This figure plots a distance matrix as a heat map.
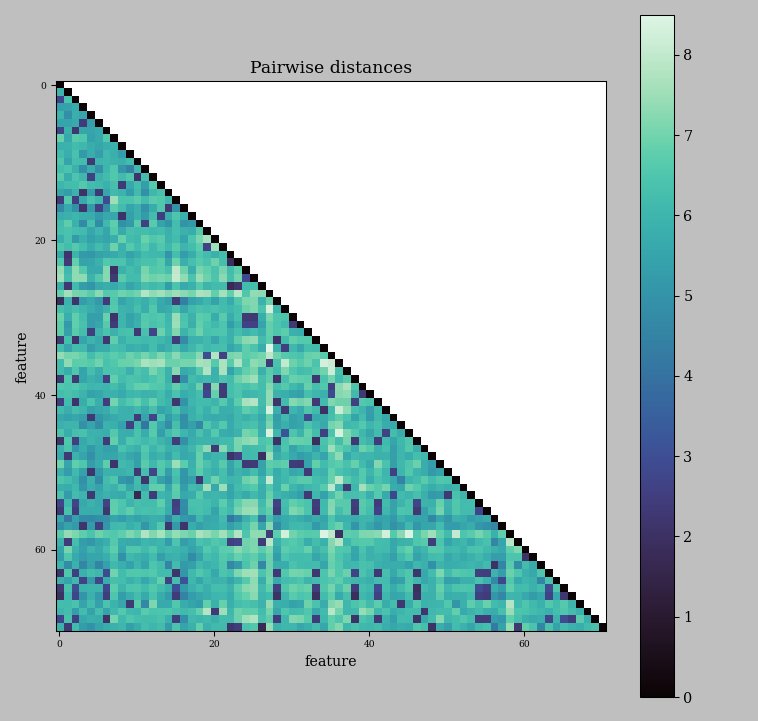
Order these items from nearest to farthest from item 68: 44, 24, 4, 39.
4, 44, 24, 39
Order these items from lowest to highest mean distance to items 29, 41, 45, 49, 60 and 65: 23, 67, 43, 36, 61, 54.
54, 61, 43, 67, 23, 36
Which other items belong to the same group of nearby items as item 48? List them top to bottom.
1, 22, 23, 26, 59, 70
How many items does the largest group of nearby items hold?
15
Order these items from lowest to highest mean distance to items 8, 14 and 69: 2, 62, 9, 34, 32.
2, 62, 9, 34, 32
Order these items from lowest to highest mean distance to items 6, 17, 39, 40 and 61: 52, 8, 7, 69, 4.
8, 69, 4, 7, 52
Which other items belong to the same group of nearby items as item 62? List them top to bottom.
56
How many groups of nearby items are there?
15
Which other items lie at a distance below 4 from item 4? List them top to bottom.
10, 12, 32, 43, 50, 53
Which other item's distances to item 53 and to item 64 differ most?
10
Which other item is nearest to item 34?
42
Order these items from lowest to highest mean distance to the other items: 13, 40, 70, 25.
70, 40, 13, 25
